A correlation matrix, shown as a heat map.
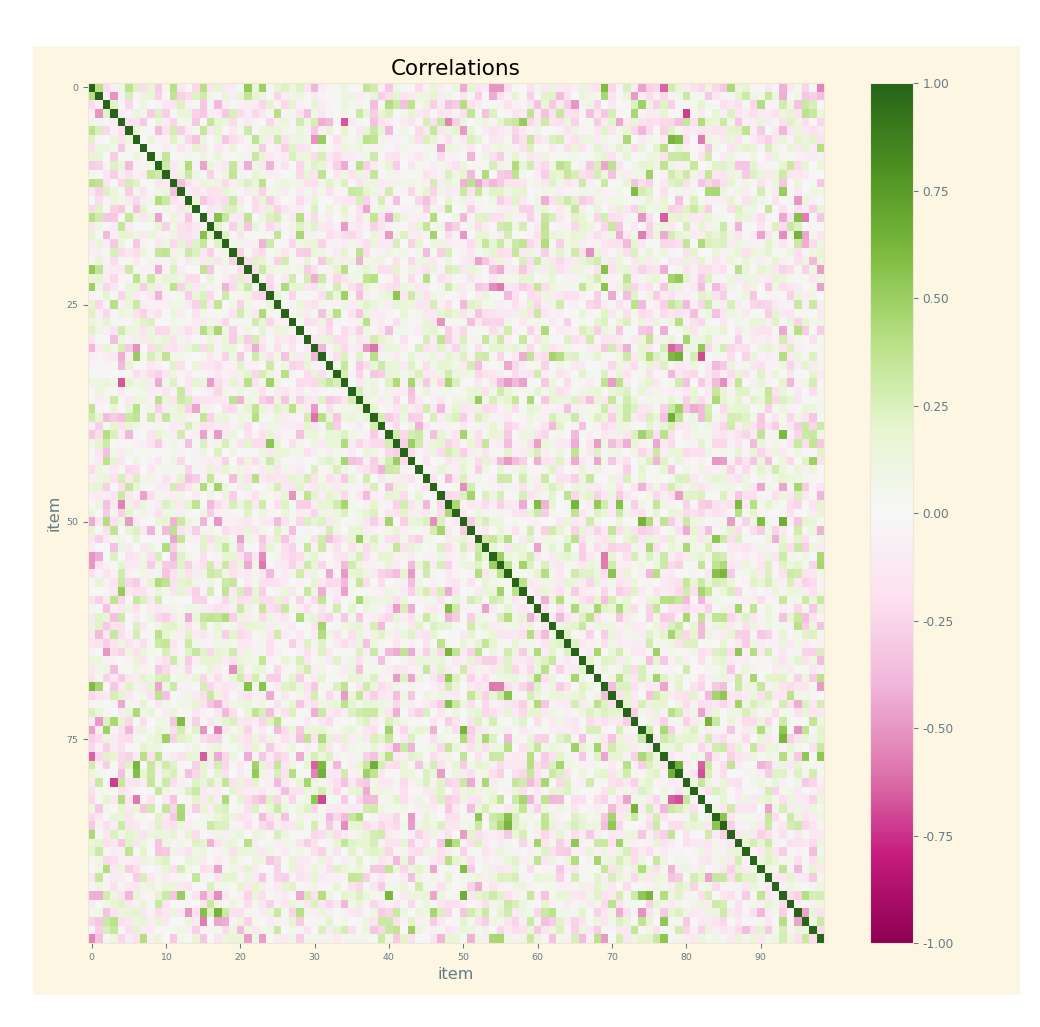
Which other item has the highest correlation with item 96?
77
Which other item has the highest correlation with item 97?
43
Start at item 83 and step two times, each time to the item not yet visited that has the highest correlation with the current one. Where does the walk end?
12
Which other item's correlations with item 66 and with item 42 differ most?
98
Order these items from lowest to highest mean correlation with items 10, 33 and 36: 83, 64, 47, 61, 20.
61, 20, 47, 83, 64
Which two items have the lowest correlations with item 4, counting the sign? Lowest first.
34, 48
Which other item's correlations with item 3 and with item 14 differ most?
80
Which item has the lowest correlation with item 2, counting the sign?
65
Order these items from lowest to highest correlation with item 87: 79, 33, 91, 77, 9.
9, 77, 79, 33, 91
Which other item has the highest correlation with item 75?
93
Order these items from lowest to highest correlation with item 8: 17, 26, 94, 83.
26, 94, 17, 83
